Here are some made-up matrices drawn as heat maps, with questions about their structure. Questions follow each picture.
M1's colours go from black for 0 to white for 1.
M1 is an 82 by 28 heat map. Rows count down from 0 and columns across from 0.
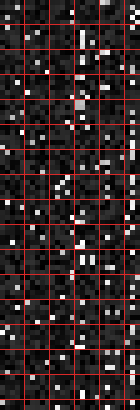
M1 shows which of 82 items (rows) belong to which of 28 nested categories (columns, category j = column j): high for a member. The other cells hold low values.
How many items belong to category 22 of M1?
2
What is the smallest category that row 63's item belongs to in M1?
10
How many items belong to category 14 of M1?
10
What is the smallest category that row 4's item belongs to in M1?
27
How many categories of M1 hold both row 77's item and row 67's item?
0
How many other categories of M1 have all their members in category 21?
5
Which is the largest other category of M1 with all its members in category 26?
1
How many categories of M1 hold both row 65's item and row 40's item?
2
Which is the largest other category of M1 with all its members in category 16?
15
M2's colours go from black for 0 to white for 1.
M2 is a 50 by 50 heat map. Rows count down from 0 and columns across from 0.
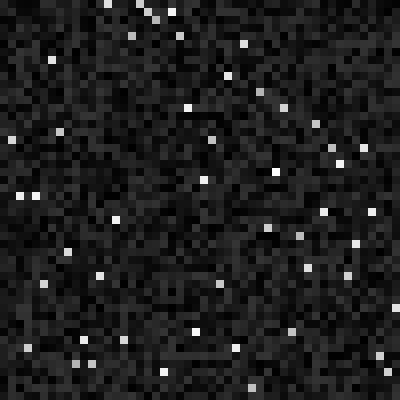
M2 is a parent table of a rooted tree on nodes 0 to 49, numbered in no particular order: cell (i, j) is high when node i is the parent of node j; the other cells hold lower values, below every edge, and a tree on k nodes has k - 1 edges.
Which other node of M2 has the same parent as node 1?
26
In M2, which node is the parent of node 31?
48
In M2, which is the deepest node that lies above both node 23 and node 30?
13
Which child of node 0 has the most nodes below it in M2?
17
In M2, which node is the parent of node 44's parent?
5
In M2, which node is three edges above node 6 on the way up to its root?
4
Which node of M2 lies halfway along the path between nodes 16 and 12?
18
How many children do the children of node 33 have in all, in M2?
1
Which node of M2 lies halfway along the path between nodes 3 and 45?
21
